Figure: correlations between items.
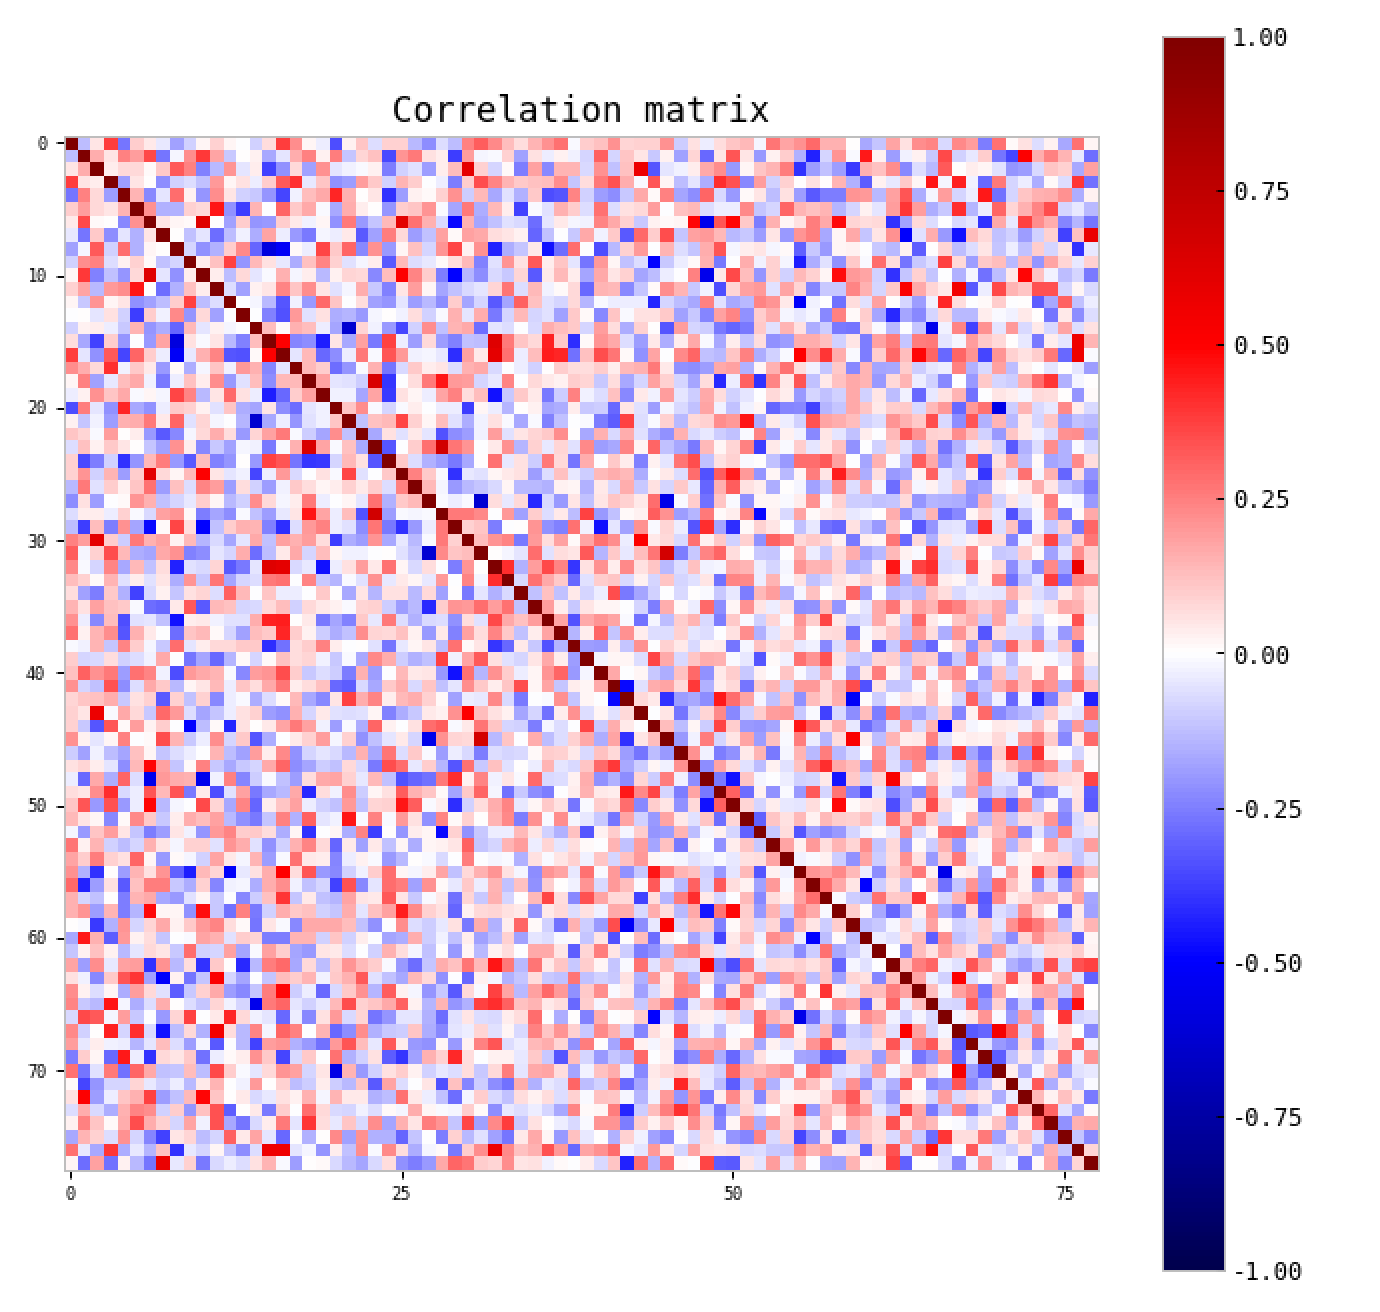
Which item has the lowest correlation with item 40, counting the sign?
29
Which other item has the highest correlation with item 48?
62
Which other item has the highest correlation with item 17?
3
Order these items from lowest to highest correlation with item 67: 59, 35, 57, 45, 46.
59, 45, 57, 35, 46
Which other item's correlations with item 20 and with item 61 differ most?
70
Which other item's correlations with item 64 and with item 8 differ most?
16
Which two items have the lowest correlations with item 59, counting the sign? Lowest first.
42, 2
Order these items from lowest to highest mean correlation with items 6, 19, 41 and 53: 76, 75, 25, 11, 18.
75, 76, 11, 18, 25
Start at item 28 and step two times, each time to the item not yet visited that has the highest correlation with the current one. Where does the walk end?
18
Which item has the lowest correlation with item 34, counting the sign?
5
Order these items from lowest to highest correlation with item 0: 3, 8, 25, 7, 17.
8, 7, 25, 17, 3
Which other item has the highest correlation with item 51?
21
